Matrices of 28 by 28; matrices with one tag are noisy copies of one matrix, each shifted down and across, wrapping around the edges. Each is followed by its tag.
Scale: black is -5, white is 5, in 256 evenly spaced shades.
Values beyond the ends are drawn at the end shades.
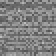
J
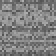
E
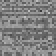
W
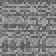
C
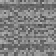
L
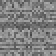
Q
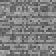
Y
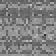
E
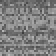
E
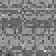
E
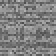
C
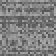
W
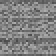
L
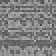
Q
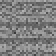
L
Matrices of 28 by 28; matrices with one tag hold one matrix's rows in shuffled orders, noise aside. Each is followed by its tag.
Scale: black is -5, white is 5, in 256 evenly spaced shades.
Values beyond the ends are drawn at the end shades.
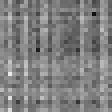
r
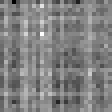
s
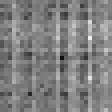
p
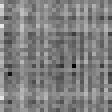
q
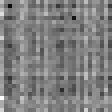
q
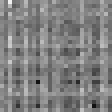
r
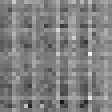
p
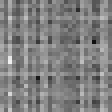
r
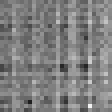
p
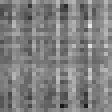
p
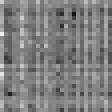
q
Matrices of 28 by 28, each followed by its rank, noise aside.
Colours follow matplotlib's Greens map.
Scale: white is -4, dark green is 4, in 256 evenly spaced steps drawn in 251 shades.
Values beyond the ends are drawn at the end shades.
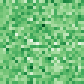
seven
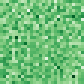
seven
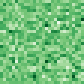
four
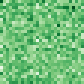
seven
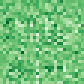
five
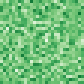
seven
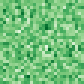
six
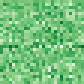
five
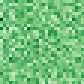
five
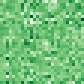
four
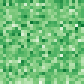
six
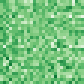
six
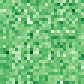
six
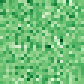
six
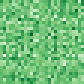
seven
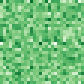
five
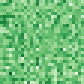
seven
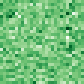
seven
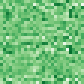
five
